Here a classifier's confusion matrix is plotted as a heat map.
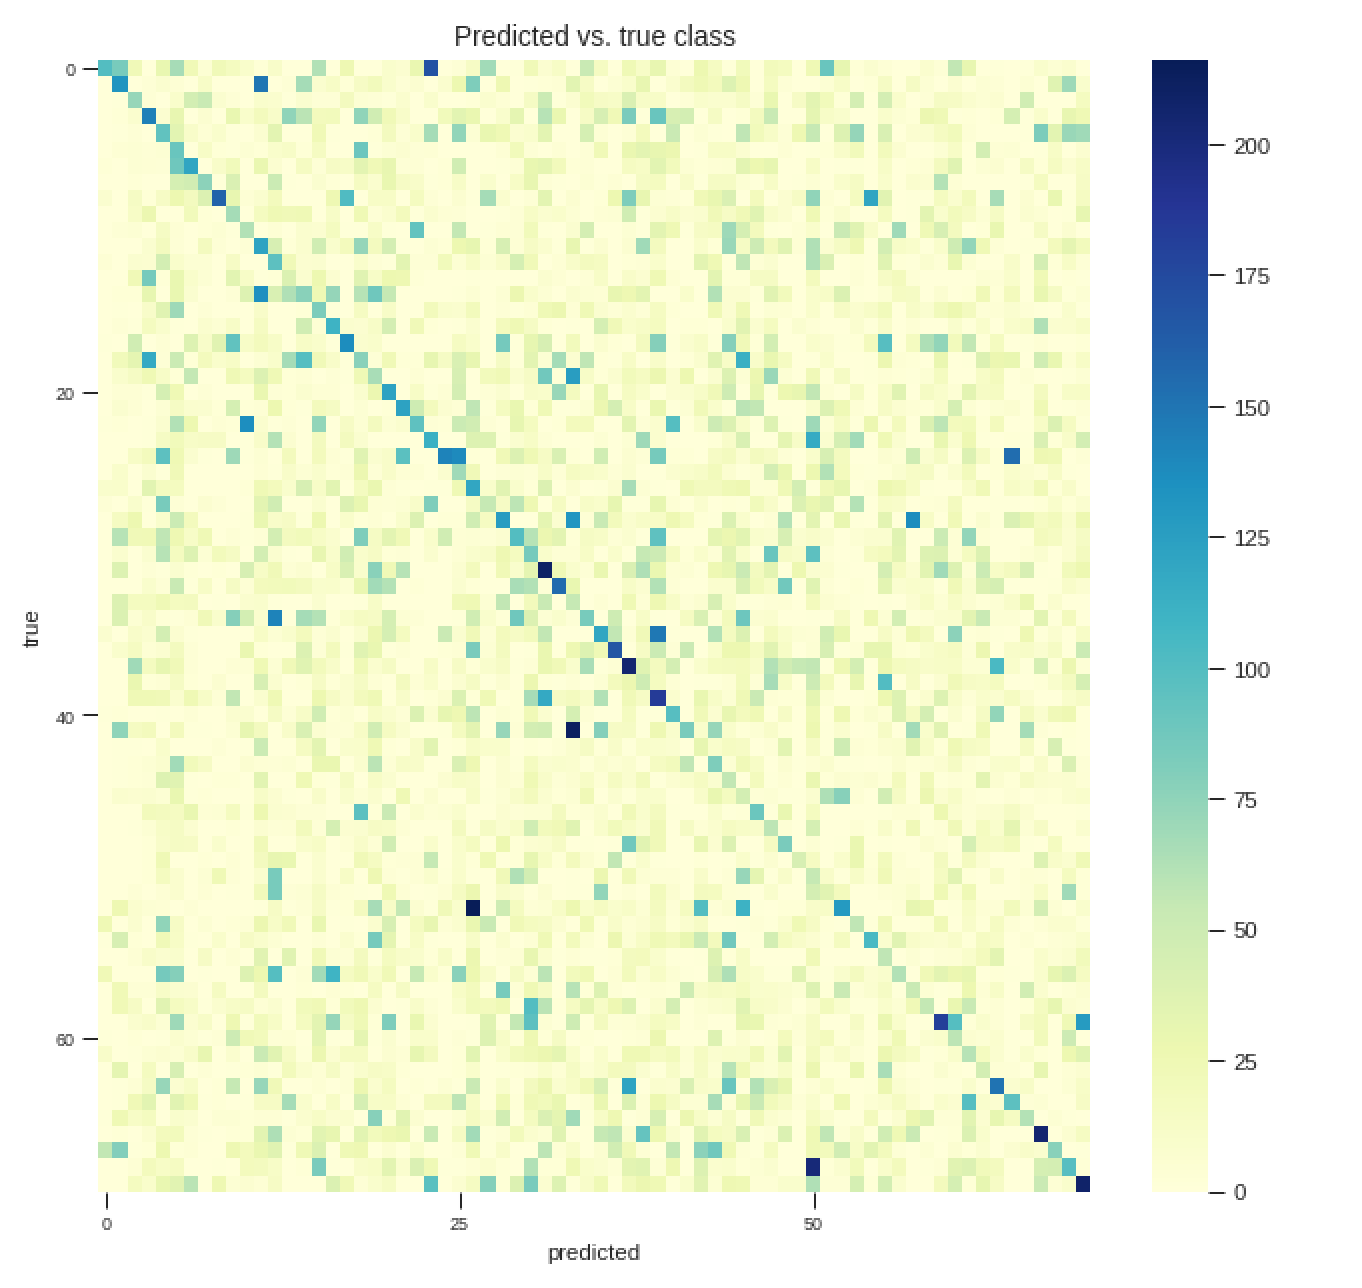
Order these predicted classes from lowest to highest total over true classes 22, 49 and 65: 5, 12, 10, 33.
12, 5, 33, 10
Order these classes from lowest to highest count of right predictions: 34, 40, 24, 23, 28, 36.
34, 40, 23, 28, 24, 36
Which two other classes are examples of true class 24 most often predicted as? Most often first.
64, 25
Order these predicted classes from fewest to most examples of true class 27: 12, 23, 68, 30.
68, 30, 12, 23
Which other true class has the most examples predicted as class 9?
17
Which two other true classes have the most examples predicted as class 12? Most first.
34, 56
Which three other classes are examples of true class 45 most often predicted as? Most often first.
52, 51, 55
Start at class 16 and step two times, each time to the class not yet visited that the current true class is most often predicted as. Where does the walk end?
38
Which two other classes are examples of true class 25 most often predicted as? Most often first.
51, 47
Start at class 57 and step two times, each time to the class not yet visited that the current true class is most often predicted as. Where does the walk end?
33
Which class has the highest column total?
50
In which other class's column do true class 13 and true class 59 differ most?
69
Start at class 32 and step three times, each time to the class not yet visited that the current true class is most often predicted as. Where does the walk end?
63
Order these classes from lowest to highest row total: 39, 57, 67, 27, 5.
5, 57, 27, 67, 39
